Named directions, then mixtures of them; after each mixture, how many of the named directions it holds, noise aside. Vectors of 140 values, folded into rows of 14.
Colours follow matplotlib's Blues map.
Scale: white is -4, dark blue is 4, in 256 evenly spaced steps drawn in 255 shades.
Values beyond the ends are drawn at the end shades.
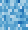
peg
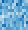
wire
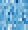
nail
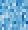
two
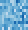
three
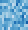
three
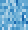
two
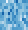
two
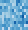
three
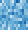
three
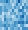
two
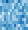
three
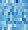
one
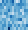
three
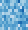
one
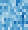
three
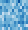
two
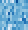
one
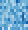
three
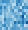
three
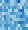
one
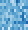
three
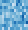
three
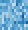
three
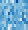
one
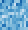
two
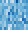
one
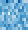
three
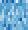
two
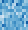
one
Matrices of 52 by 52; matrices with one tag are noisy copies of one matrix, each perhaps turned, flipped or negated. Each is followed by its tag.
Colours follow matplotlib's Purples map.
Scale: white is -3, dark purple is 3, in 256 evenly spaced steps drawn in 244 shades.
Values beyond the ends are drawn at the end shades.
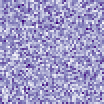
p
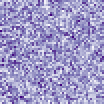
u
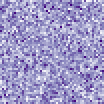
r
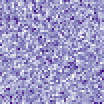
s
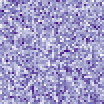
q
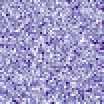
u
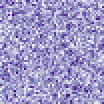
r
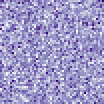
p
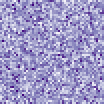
r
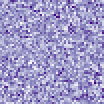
p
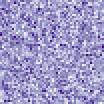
q
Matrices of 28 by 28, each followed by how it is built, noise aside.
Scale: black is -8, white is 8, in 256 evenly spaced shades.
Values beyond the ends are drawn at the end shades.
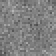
smooth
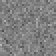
noise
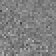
lower triangular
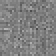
low rank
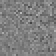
upper triangular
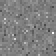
sparse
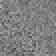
lower triangular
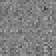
low rank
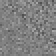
upper triangular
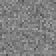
noise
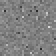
sparse
